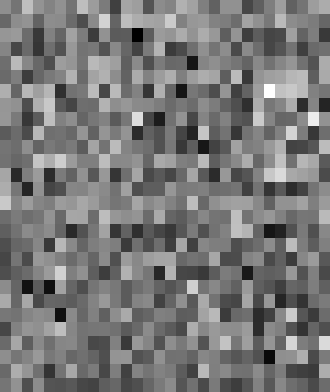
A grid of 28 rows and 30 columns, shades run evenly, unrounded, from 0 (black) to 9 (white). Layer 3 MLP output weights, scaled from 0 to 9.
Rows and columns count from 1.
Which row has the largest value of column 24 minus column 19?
11
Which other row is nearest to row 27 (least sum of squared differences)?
5
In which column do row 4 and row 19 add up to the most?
15
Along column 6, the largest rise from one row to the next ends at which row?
24
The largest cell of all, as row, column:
7, 25
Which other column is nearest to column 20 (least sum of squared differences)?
2
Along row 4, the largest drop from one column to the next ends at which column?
16
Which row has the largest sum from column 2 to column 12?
12
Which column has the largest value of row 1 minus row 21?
3
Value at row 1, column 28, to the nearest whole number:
4
